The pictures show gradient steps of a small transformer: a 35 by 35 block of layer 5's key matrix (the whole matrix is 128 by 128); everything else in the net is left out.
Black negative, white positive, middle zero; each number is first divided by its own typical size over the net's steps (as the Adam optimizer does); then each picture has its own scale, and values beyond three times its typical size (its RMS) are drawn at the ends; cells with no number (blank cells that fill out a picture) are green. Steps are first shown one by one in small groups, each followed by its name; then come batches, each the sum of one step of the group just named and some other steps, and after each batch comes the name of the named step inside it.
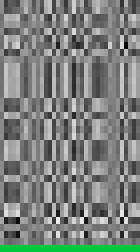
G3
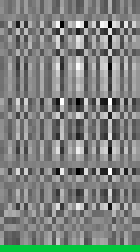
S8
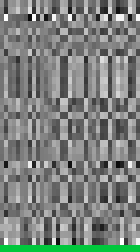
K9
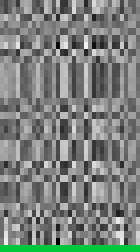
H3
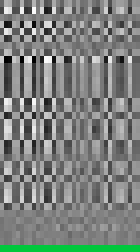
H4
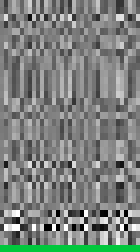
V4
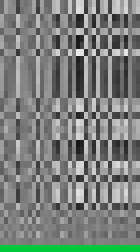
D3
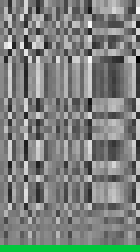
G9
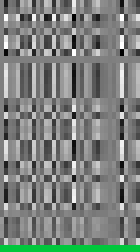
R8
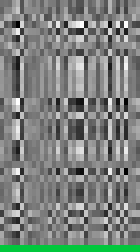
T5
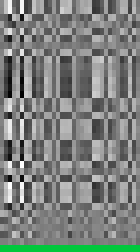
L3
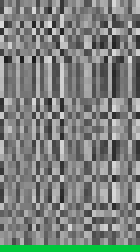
H4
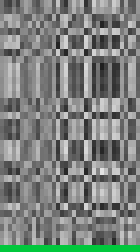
H3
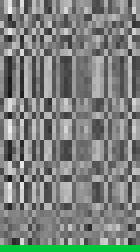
L3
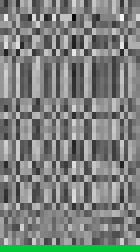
R8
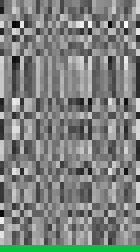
T5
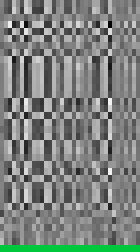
S8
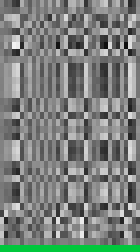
G3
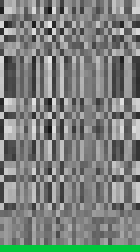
H4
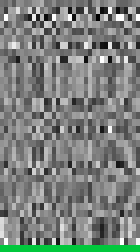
K9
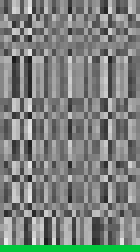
K9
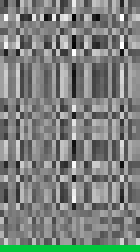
R8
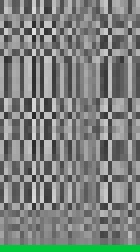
H4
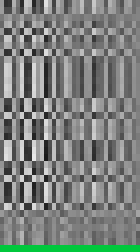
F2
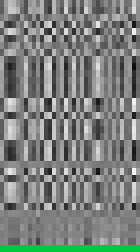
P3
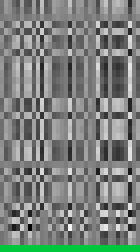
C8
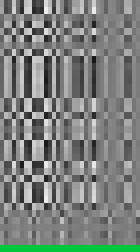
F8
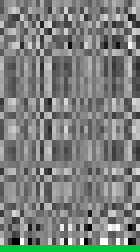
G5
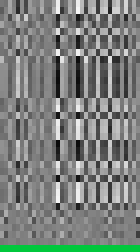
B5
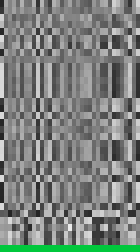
C8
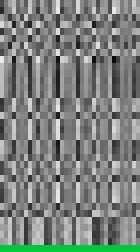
B5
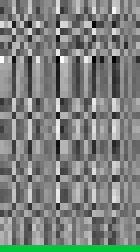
B5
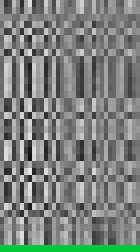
F2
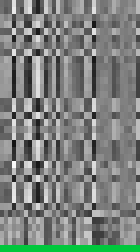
F8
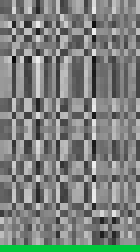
F8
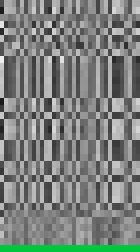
B5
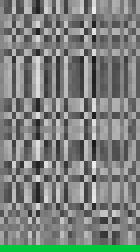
F8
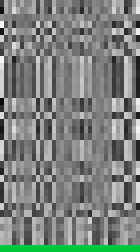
G5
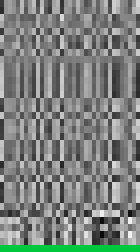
C8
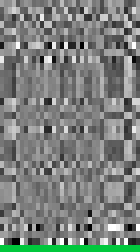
G5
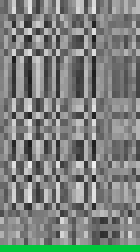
F8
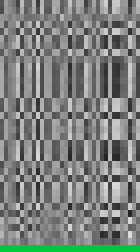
C8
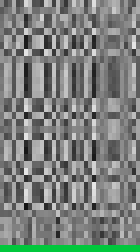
F2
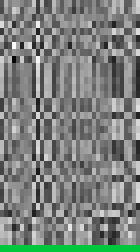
C8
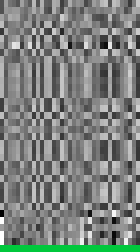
G5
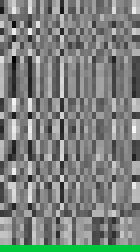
P3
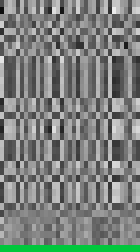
B5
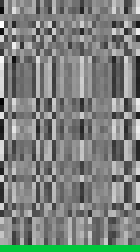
G5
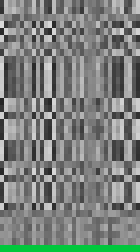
P3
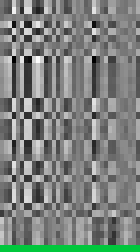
F8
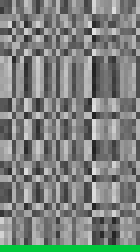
F2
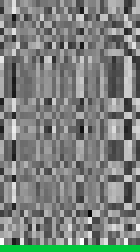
G5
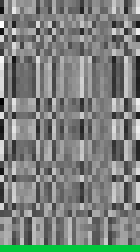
G5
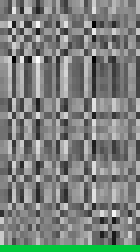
F8
